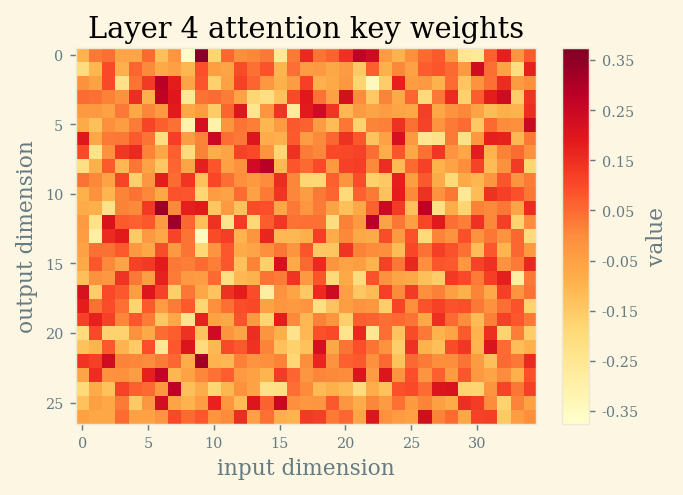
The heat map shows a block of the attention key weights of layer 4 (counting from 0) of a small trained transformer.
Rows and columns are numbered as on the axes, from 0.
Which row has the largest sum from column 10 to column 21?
8
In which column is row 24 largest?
7
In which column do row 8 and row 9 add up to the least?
28
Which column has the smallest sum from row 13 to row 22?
16
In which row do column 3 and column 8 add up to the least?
0
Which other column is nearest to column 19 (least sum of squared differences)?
11
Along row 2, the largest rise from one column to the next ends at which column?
24
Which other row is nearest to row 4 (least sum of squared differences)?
26
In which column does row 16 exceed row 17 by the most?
14
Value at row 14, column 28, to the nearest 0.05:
0.1
